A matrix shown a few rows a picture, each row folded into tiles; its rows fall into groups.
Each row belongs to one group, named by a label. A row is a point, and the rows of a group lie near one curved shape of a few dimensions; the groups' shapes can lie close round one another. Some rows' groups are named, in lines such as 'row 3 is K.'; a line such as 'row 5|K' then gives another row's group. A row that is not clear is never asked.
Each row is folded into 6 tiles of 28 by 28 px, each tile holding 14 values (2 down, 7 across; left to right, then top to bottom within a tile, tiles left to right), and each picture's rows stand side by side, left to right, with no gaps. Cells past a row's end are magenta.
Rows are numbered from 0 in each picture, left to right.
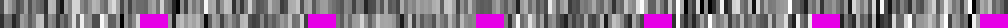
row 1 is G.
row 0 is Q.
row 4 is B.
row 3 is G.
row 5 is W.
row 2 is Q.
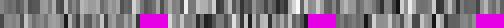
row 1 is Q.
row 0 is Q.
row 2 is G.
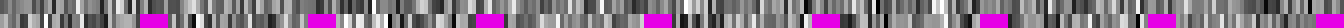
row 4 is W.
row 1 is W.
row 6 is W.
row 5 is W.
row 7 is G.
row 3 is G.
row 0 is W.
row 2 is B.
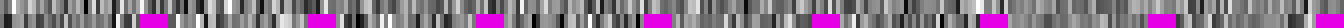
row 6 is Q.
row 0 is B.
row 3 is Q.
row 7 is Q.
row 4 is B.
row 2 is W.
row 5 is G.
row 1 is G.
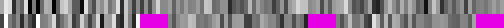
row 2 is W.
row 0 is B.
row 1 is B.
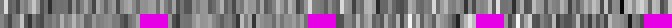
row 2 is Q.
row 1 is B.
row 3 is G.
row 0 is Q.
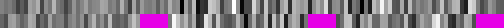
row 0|Q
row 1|B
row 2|Q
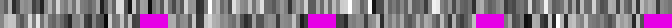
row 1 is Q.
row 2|W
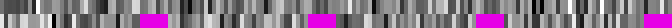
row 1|B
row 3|B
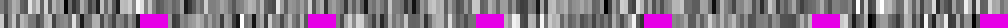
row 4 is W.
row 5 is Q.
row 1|B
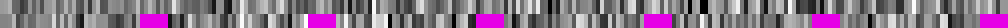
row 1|Q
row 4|G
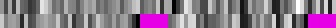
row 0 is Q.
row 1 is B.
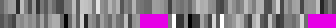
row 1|W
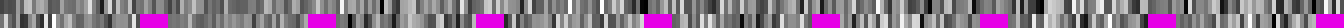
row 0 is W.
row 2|Q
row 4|W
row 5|G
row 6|Q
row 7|G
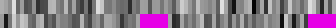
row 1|B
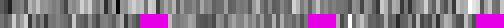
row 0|G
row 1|Q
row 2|G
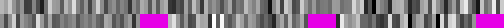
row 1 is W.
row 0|W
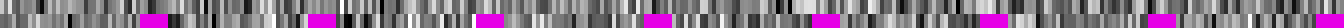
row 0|W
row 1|W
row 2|Q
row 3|W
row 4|G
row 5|G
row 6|B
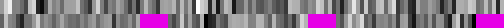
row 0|W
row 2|B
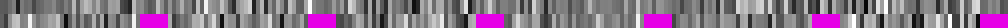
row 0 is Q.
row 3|Q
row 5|Q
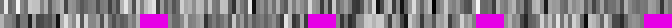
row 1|B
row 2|B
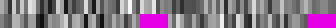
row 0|Q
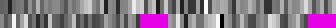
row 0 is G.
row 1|B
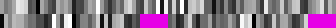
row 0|B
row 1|Q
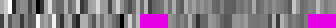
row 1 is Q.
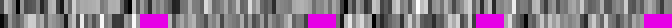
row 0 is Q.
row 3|W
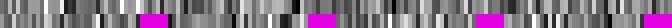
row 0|G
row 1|Q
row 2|W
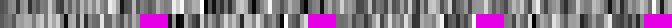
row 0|Q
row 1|W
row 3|G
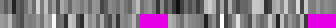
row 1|W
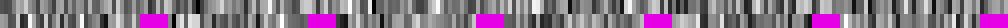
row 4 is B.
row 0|W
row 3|Q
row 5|B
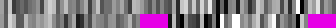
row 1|W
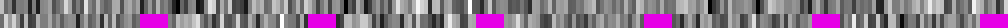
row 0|B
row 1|W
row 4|W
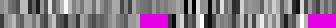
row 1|Q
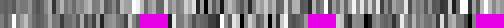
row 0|G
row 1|B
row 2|Q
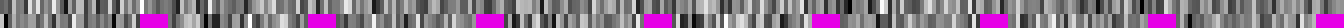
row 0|B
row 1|W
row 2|W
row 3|W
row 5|W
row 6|G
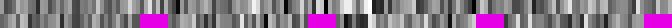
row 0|B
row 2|W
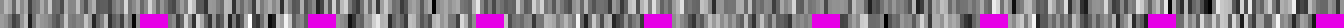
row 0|Q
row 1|W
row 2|B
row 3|G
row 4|W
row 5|W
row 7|Q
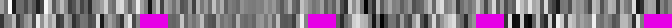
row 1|Q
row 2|W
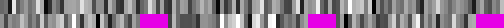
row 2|W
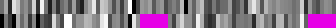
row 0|W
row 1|Q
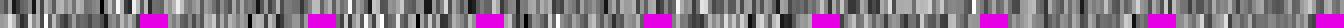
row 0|W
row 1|G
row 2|G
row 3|W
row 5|G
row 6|B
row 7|B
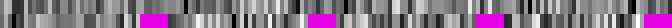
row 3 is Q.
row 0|B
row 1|Q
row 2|G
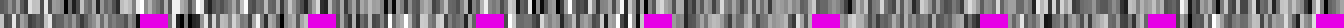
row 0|G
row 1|W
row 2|W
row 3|B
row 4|B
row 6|Q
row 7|B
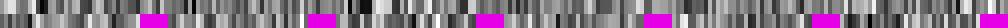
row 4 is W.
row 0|W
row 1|Q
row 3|B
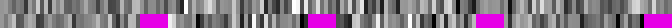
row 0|Q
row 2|Q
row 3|B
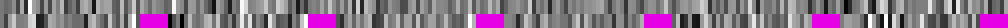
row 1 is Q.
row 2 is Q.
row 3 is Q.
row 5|W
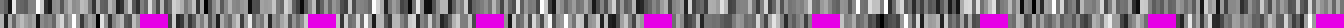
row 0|G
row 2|G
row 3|G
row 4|Q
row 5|Q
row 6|Q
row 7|Q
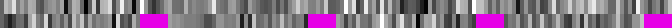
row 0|B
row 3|G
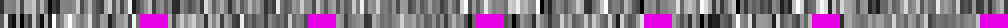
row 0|W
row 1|B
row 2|Q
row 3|W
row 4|Q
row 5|G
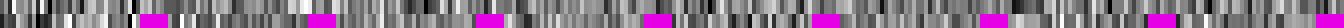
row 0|W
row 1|G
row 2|G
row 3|W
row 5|W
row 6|W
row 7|G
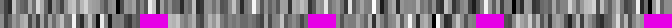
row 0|G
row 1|B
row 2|G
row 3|G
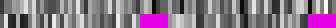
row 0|W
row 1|B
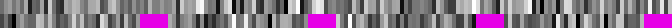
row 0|Q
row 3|B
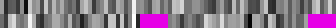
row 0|Q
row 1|G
